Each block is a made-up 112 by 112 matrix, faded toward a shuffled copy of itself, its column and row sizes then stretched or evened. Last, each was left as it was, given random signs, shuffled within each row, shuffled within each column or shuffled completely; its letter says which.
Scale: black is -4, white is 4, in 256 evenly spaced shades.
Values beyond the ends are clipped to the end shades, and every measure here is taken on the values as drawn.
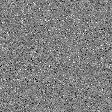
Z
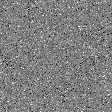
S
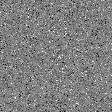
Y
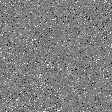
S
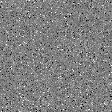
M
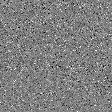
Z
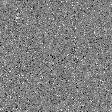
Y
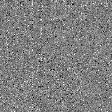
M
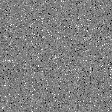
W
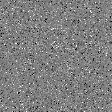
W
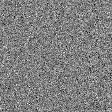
Y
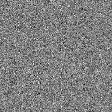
M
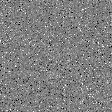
Y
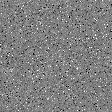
S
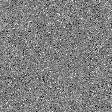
Y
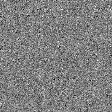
W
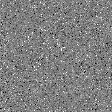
Y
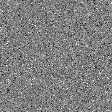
W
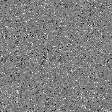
M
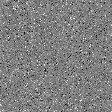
Y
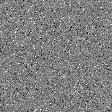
Y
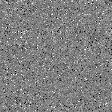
M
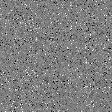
W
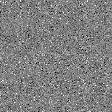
M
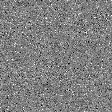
Z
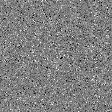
W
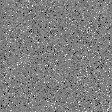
Y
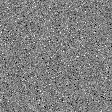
S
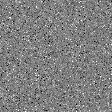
Y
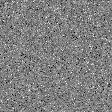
S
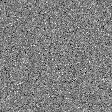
S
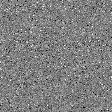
Z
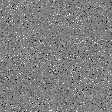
Z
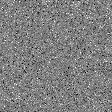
S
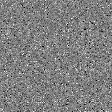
M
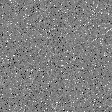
S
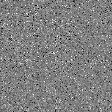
M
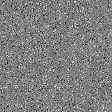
Y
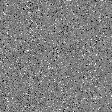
Y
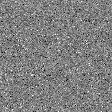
Z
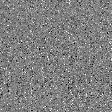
M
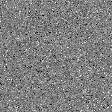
Z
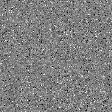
M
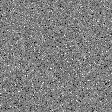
S
